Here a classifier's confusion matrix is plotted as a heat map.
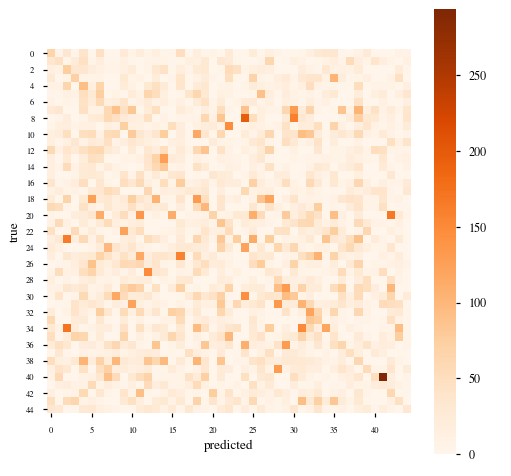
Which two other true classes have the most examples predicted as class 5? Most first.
18, 26
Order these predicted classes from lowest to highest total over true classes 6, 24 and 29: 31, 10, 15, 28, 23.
23, 15, 31, 10, 28
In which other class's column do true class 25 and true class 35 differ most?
16
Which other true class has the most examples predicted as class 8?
30
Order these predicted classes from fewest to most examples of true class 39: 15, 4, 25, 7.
25, 15, 4, 7
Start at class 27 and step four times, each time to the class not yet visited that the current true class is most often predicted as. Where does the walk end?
32
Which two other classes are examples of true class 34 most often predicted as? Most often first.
2, 31
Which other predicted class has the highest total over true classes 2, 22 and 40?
41
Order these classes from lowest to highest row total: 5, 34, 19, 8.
5, 19, 8, 34
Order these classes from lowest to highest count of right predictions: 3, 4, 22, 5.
5, 22, 3, 4
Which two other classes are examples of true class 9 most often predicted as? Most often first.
22, 35
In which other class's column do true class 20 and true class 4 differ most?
42
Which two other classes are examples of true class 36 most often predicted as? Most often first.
29, 24
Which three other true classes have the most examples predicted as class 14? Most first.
13, 38, 10
